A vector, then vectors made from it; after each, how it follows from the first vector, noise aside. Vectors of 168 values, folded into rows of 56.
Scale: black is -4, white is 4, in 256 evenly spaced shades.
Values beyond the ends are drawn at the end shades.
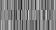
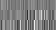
reversed, negated, partly zeroed.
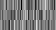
sign-scrambled.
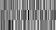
negated.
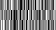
scaled up.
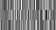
negated.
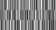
reversed, negated.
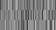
wrapped around, shrunk.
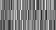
negated.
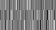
wrapped around, partly zeroed.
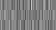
wrapped around, shrunk.
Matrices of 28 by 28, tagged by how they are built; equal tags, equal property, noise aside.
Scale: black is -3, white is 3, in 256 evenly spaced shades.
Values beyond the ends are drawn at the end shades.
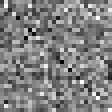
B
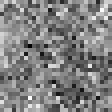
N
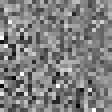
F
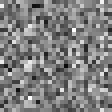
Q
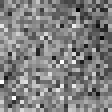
N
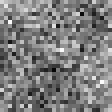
N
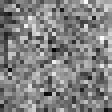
N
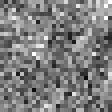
N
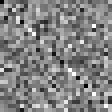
B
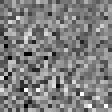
F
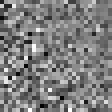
F
